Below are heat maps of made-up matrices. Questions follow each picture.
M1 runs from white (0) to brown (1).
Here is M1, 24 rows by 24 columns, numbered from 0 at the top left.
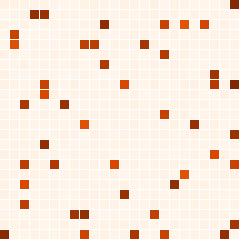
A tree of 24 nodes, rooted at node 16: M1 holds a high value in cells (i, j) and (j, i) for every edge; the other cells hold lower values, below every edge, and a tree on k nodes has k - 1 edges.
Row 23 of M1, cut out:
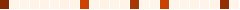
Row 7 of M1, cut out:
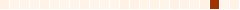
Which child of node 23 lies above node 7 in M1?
8
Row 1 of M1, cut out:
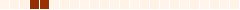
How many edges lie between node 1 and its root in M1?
4
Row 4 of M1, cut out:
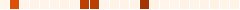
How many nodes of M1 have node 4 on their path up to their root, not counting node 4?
4
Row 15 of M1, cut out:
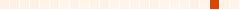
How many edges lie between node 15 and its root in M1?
4
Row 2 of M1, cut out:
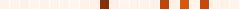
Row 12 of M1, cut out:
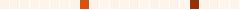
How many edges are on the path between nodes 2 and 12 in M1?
4
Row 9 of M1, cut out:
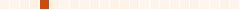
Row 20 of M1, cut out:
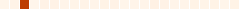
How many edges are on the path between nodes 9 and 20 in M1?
6
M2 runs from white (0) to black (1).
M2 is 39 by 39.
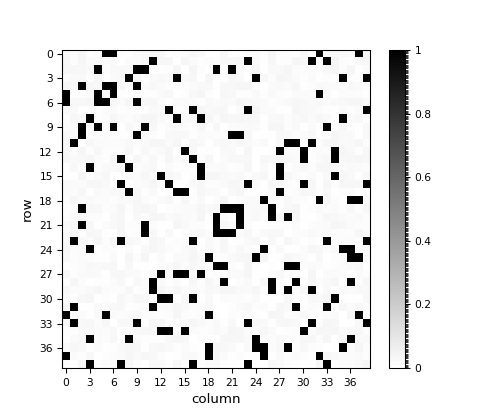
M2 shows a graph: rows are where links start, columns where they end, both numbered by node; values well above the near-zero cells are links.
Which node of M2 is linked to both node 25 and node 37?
node 18
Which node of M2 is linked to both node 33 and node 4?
node 9
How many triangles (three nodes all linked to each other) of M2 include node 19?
4
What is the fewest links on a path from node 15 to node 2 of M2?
7
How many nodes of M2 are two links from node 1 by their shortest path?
6
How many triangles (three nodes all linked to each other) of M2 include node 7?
4
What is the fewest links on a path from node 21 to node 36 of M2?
4
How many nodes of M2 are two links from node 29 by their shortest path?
5
